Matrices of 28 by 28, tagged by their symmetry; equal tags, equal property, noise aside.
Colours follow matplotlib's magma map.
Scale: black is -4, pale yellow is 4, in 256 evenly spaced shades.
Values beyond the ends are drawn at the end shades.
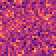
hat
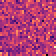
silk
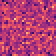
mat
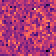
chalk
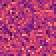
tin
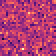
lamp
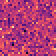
lamp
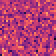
hat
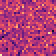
lamp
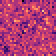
lamp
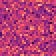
chalk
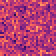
chalk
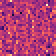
chalk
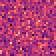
mat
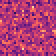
mat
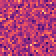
tin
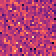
lamp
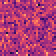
hat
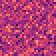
tin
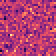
hat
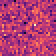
chalk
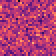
silk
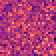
tin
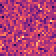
hat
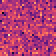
hat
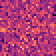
mat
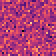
silk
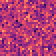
mat
